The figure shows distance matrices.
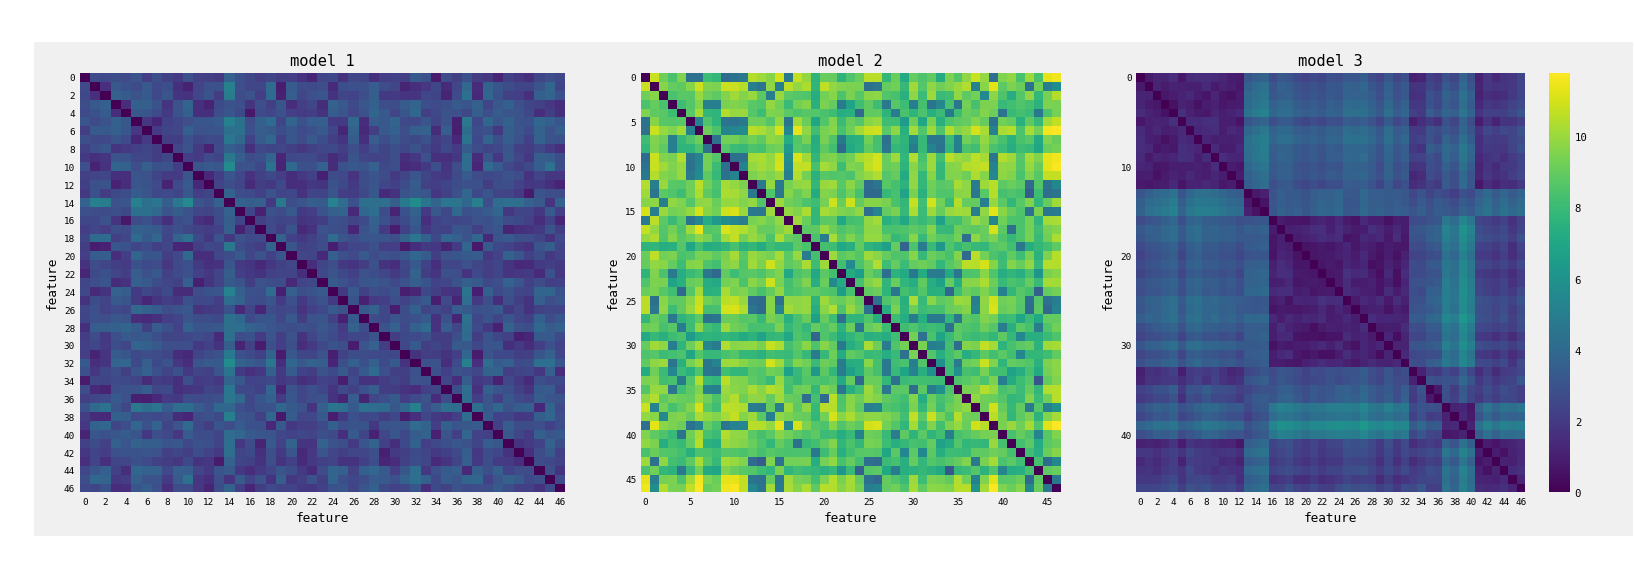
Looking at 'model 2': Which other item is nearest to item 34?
44
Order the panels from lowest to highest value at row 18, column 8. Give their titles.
model 1, model 3, model 2
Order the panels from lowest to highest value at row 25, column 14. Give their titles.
model 3, model 1, model 2
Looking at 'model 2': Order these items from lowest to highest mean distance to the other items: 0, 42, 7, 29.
29, 7, 42, 0
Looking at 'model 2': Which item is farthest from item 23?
14
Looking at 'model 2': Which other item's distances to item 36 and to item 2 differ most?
20
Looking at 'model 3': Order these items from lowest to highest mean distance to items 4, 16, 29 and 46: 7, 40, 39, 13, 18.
18, 7, 13, 40, 39
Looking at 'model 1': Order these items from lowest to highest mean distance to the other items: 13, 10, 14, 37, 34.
34, 13, 10, 37, 14
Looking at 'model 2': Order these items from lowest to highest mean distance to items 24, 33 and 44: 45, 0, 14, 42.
42, 0, 14, 45
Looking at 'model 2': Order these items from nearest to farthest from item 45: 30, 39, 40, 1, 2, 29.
1, 29, 40, 2, 30, 39
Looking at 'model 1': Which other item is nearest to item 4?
16
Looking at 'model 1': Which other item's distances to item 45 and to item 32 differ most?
14
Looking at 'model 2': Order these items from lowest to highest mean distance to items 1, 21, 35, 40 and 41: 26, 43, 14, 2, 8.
8, 43, 26, 2, 14
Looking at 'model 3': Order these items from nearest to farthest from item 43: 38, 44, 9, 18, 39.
44, 9, 18, 38, 39
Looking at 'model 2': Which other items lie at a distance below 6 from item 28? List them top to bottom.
4, 24, 34, 40, 44
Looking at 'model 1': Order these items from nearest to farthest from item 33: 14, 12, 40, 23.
12, 23, 40, 14
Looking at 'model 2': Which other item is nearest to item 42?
19
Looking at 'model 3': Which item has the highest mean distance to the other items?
39
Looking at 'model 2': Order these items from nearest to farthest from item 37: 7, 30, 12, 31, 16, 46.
12, 46, 31, 7, 30, 16
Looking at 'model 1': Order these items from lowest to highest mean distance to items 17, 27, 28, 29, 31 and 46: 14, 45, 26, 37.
26, 45, 37, 14
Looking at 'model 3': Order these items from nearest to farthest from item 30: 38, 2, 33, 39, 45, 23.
23, 45, 33, 2, 38, 39
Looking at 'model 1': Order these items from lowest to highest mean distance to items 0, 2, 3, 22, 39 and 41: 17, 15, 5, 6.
17, 15, 6, 5
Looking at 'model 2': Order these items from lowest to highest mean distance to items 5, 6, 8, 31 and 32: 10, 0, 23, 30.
0, 10, 30, 23
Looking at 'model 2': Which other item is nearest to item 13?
43
